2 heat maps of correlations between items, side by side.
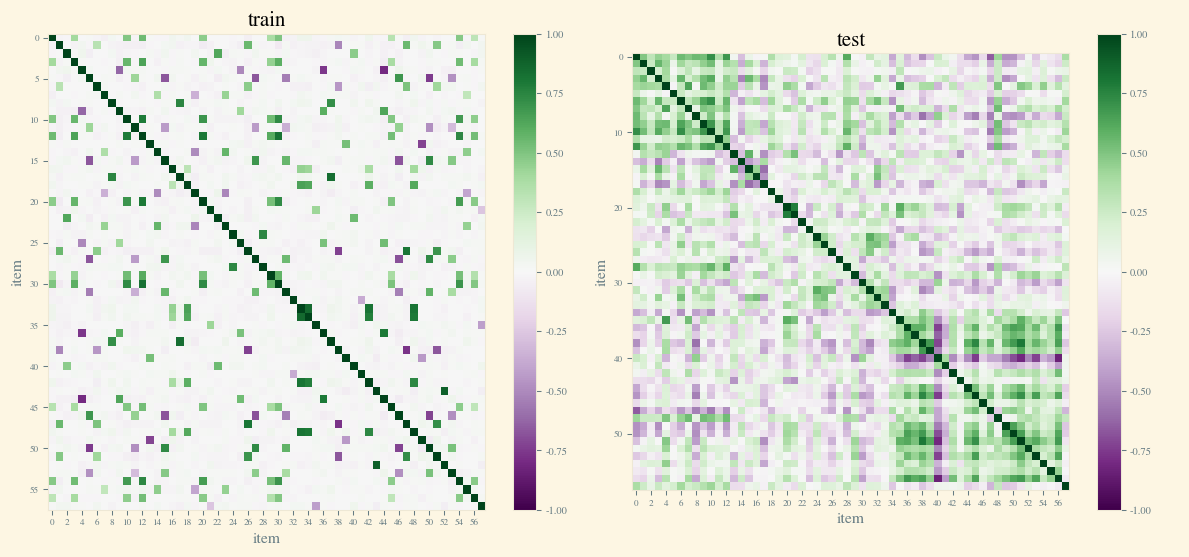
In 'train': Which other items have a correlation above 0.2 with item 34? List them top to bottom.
16, 18, 33, 42, 48
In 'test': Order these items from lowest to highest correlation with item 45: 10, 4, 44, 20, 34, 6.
10, 6, 20, 4, 34, 44
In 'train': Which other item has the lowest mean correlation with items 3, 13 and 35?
49
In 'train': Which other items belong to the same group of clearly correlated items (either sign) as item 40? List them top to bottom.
2, 22
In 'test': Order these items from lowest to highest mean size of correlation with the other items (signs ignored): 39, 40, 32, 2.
2, 32, 39, 40
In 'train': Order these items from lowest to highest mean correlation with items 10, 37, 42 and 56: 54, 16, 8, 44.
44, 16, 8, 54
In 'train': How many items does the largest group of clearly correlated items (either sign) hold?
10
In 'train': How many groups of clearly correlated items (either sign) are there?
13
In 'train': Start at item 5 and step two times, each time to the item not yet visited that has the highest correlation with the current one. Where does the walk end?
11
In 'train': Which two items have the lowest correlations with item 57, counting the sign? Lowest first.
35, 21
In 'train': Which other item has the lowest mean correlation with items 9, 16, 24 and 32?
4
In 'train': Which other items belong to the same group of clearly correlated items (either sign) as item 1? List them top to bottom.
6, 26, 38, 47, 51
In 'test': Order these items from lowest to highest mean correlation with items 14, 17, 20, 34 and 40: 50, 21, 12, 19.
12, 19, 50, 21
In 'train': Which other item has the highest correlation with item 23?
14
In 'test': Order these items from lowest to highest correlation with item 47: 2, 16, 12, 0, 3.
0, 12, 3, 2, 16
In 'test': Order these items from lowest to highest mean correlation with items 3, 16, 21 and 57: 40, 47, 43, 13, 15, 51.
47, 43, 40, 51, 13, 15
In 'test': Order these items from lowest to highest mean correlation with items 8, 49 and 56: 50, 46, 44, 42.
46, 44, 42, 50
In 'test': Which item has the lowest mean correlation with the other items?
40
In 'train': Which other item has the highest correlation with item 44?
36
